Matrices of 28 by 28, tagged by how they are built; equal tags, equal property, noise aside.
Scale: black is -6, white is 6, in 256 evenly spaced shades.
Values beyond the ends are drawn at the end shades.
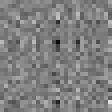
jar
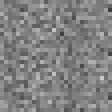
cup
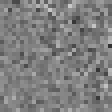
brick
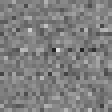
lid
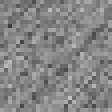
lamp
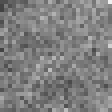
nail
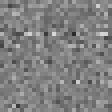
lid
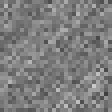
lamp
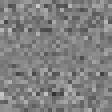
lid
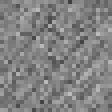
lamp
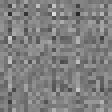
jar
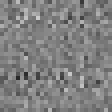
jar
